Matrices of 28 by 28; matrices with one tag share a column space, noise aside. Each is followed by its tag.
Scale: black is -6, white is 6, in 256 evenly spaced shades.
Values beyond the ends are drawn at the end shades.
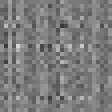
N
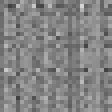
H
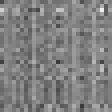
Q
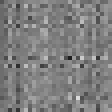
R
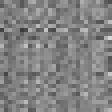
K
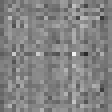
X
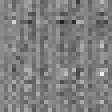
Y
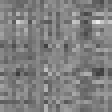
Y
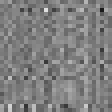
Q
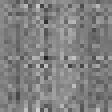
R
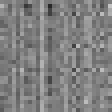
H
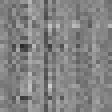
N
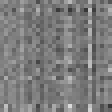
Q
